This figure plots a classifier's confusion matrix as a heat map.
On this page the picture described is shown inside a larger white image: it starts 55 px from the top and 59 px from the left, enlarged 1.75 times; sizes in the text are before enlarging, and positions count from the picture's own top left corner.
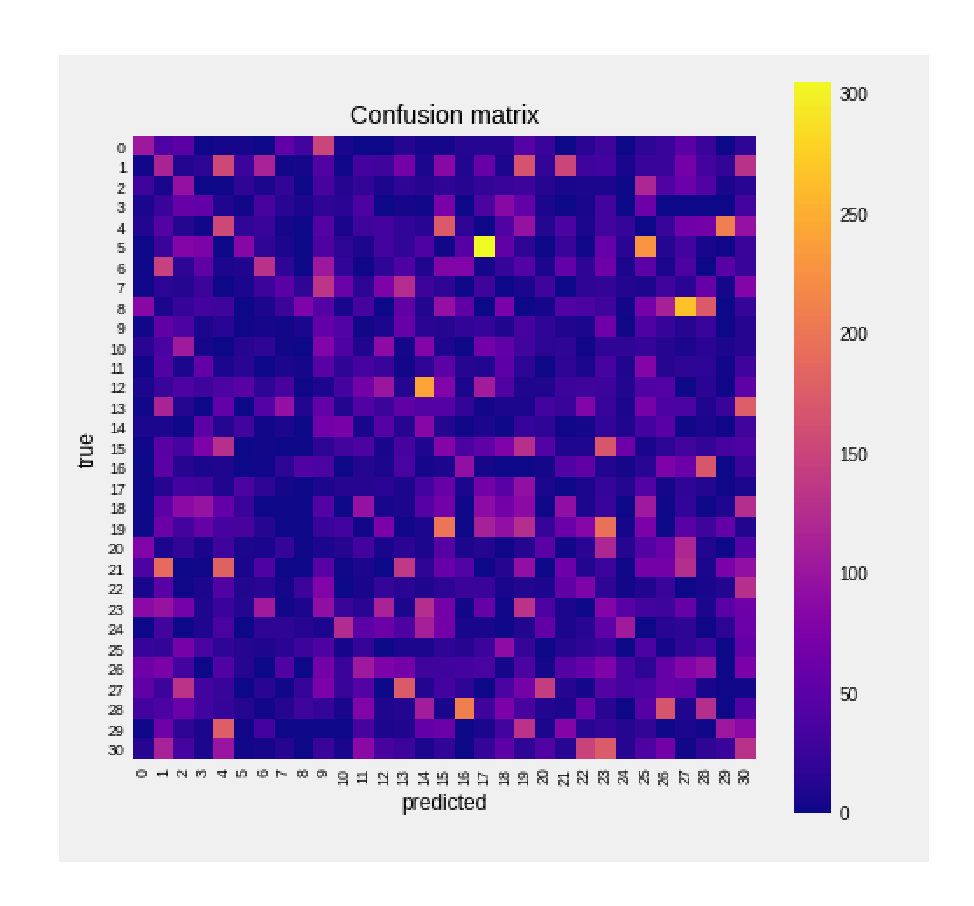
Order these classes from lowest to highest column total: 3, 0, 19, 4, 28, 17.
0, 3, 28, 17, 4, 19
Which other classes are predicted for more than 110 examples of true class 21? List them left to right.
1, 4, 13, 27
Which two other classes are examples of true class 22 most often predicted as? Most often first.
30, 9
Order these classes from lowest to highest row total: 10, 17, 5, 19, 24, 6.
17, 10, 24, 6, 5, 19
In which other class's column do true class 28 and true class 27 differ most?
16
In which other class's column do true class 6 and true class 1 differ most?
4
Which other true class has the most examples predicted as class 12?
23
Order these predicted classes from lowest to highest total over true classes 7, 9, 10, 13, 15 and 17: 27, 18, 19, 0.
0, 27, 18, 19
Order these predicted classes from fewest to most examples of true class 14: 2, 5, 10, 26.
2, 5, 26, 10
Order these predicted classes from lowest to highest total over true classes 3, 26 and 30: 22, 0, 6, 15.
6, 0, 15, 22
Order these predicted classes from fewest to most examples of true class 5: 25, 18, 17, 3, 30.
30, 18, 3, 25, 17
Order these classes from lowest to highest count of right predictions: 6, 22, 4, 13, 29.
13, 22, 29, 6, 4
